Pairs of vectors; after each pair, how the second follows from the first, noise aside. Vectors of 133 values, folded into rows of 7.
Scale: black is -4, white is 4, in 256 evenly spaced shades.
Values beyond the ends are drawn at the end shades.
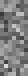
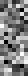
reversed, negated, scaled up.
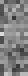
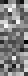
reversed, negated, scaled up.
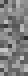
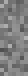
negated, shrunk.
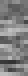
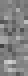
negated, partly zeroed.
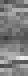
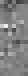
wrapped around, partly zeroed.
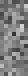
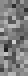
reversed, negated.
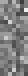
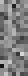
reversed, negated.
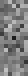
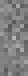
negated, shrunk.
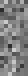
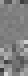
wrapped around, partly zeroed.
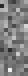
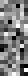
reversed, negated, scaled up.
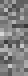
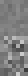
wrapped around, partly zeroed.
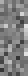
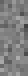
negated, shrunk.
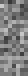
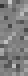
negated, partly zeroed.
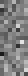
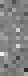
negated, partly zeroed.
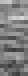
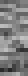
wrapped around, negated.
